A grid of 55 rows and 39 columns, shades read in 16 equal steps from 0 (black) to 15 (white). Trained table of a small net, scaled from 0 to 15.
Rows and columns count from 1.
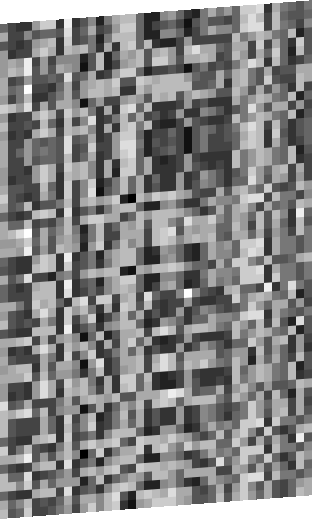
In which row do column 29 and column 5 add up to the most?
32
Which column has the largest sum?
9
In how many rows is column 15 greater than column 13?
32
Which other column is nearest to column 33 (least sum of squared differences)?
16
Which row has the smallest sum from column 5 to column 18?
29
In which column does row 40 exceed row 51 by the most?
26
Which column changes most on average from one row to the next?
4
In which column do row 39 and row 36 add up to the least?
11
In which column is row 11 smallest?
38
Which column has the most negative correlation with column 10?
15
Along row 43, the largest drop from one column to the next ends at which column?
2
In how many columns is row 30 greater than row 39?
19
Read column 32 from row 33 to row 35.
10 12 13
